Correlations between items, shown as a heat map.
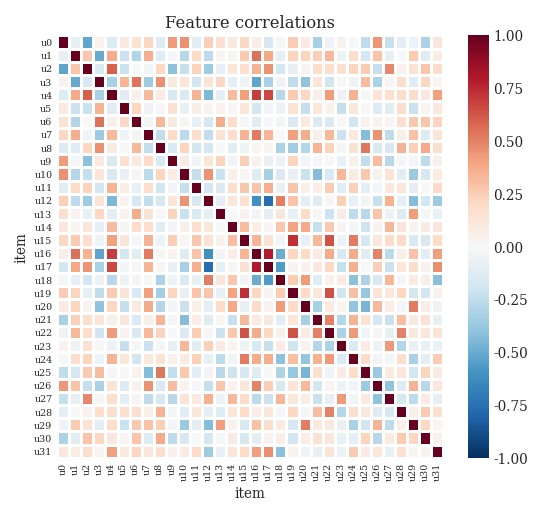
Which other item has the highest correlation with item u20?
u29
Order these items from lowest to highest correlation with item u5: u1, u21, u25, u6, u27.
u1, u27, u25, u21, u6
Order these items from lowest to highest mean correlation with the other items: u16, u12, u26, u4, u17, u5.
u12, u5, u26, u17, u16, u4
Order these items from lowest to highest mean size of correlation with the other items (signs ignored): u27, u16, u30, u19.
u30, u27, u19, u16
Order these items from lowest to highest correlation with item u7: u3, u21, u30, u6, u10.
u3, u10, u30, u6, u21
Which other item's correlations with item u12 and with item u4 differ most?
u17
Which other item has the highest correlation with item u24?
u15
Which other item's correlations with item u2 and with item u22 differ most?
u19
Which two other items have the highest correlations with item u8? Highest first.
u25, u3
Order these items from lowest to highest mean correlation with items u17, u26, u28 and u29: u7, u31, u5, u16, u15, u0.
u5, u0, u15, u31, u7, u16
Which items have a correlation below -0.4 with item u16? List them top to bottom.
u3, u12, u18
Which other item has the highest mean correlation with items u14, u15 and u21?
u22
